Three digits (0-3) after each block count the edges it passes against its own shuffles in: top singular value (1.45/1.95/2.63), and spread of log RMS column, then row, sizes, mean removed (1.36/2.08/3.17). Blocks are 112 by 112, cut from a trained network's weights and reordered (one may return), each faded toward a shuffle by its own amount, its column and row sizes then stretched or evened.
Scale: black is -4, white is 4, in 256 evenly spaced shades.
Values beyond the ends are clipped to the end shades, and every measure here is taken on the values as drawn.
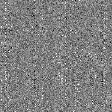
1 2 1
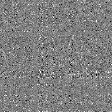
0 2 2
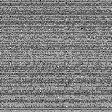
3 1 0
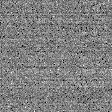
1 1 0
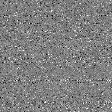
1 0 2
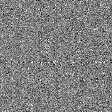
1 1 1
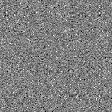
2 0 1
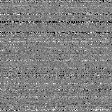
2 1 3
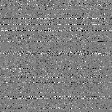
2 1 3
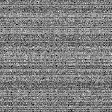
3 2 0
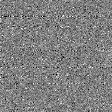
1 1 2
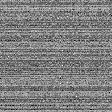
3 0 2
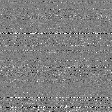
2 0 3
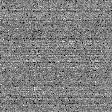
2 1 1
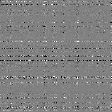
2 2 3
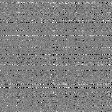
1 2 3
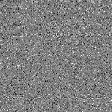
2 0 1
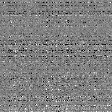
2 2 3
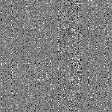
0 3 1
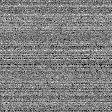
3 1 2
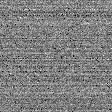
2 0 1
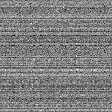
3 1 2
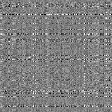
3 1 3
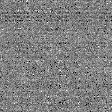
1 2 1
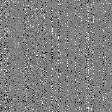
0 3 0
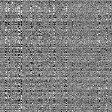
3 3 0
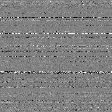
2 0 3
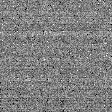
1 1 0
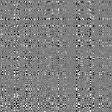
3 3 3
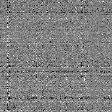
2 2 2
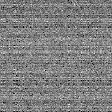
3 2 1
